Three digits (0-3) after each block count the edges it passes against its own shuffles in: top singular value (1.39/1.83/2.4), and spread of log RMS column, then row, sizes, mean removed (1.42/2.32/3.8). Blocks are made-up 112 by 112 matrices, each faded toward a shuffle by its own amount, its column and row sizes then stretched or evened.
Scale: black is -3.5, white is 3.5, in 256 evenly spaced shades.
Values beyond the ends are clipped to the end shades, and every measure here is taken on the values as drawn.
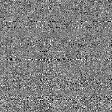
1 1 2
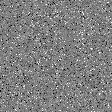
0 0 0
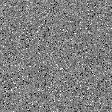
1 1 0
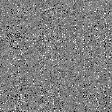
0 2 1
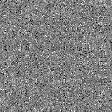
2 1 0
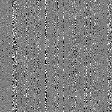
2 3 0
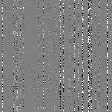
2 3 1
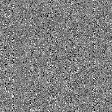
0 2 0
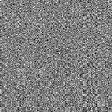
3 1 0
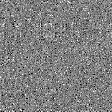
2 0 1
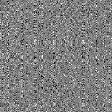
3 2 0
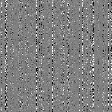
3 3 0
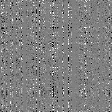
2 3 1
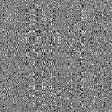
3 2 1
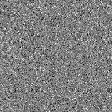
2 0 0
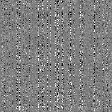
2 3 1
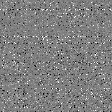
1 1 2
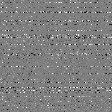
2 1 3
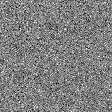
1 0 0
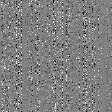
1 3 0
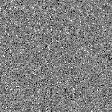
2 1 0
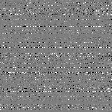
1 1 3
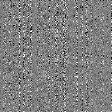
0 3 1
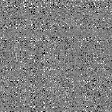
2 2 2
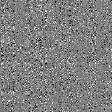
2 2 0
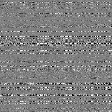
3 1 3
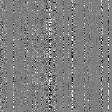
3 3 1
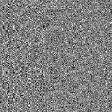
2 2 0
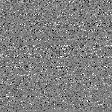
1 0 2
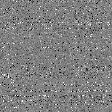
1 1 2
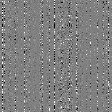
2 3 1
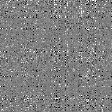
1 2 2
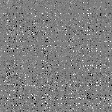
0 2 2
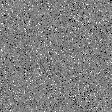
0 1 0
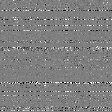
3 1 3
